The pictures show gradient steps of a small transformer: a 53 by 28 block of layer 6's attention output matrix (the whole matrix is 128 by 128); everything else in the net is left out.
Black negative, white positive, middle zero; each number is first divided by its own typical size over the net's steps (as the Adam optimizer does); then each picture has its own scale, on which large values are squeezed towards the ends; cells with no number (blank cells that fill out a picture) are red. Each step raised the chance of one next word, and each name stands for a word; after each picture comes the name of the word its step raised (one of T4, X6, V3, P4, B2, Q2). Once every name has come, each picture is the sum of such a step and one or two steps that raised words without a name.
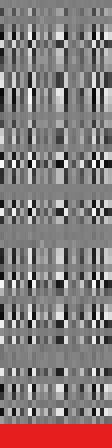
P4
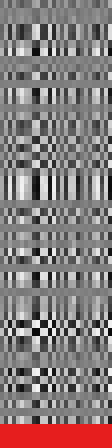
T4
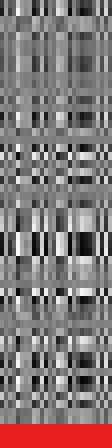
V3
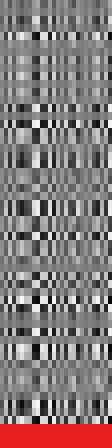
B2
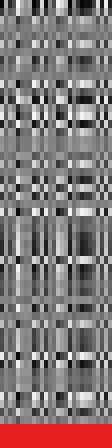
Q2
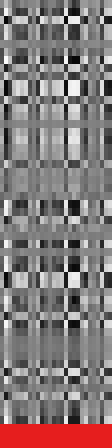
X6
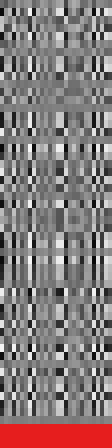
V3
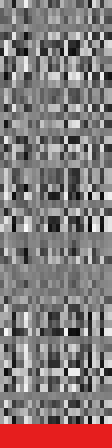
T4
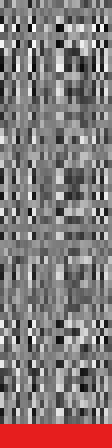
T4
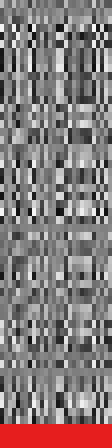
B2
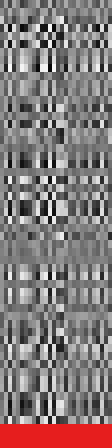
B2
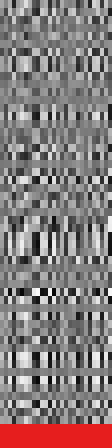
V3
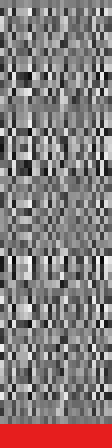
P4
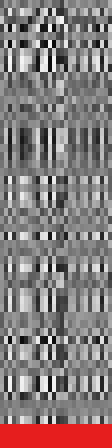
X6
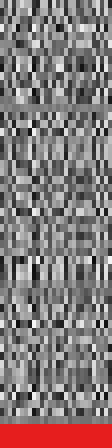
Q2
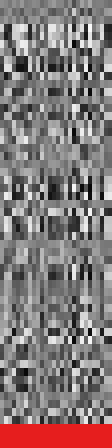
T4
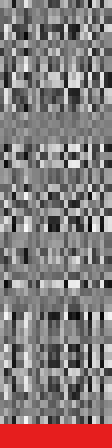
P4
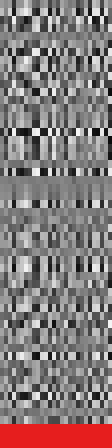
X6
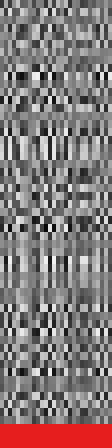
T4
